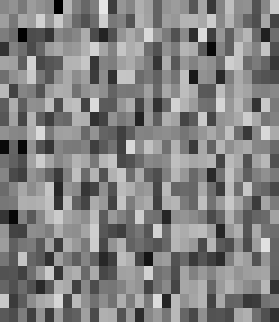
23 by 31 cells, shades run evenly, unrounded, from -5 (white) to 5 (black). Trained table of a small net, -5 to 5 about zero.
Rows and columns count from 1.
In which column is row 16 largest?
2
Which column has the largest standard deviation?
7
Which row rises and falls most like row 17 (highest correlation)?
12
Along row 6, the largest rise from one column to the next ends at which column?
22
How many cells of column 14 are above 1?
5
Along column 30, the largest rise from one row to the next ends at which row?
3
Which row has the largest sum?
19
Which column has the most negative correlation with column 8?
18
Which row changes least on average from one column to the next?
10
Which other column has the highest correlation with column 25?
17
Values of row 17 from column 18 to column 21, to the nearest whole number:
-3 1 -2 -2
